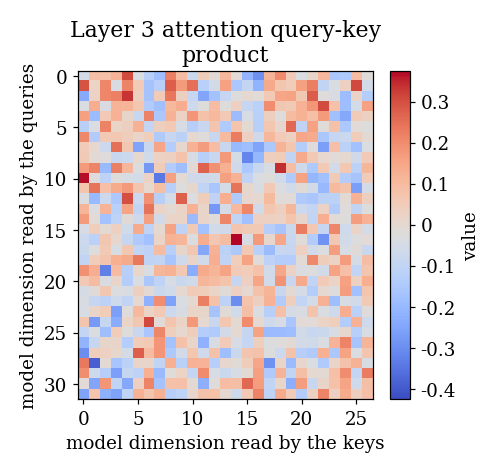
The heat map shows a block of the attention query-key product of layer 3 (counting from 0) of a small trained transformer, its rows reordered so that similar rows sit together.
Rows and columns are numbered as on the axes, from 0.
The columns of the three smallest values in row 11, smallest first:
25, 22, 12
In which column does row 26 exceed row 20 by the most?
7
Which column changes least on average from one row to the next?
16
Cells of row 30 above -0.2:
23
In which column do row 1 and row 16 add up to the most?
8
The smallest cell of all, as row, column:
28, 1
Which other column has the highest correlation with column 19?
17
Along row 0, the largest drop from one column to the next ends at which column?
5
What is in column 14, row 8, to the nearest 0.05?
-0.05
